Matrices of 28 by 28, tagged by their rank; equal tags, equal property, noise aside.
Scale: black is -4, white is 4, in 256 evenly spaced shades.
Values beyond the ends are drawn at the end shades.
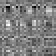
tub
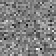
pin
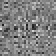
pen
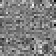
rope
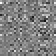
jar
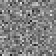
pin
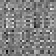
pen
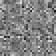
pin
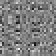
pen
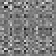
tub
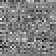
rope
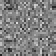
rope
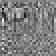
pen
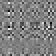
tub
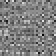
pen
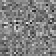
pin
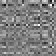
tub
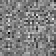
rope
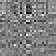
tub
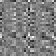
tub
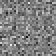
rope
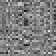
rope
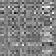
pen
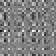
tub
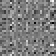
jar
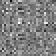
rope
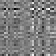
tub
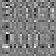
tub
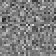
rope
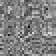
rope
